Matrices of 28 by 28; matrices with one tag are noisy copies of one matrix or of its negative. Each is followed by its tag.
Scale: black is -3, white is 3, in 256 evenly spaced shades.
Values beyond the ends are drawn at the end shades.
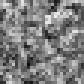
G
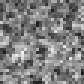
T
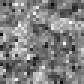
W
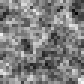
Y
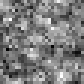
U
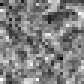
G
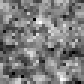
U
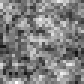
U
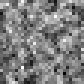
G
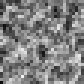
T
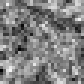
W
